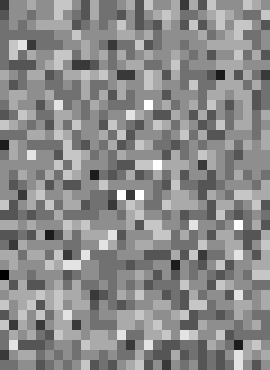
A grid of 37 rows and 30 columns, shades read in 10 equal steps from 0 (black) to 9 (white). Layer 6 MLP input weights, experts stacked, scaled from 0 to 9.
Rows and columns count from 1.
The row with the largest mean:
23
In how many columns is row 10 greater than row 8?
11
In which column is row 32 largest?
8
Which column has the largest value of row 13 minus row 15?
1
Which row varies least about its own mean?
4
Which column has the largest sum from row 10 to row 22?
16
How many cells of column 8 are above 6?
8
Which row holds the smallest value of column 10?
7
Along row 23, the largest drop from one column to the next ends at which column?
28
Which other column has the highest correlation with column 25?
19
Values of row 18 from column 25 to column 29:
5 4 6 4 5
